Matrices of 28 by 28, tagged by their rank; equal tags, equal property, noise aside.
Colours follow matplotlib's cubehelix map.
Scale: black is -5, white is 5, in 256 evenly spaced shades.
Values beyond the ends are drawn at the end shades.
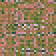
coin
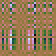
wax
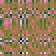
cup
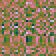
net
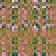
cup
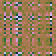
wax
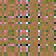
wax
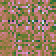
coin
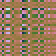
wax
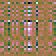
wax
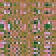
cup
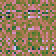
net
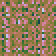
net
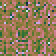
coin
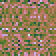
coin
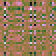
cup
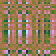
wax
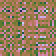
net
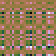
wax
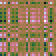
wax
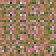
net
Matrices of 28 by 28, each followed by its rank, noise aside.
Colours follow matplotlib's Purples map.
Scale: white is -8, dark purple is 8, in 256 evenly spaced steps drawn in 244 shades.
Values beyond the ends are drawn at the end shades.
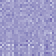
three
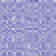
three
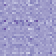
three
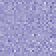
four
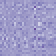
three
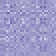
three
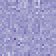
five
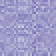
four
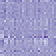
three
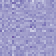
four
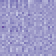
four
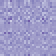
two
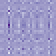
two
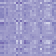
two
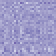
three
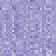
five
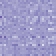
three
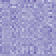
four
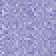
five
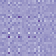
two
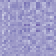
three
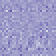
four
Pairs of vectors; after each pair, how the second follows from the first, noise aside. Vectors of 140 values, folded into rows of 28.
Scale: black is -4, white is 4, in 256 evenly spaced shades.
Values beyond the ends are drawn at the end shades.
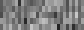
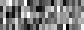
reversed, negated, scaled up.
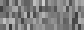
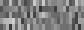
copied.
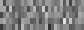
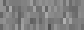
shrunk.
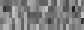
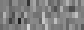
wrapped around, partly zeroed.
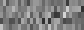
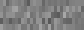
shrunk.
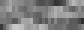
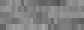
shrunk.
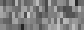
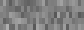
reversed, negated, shrunk.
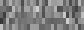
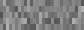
reversed, negated, shrunk.
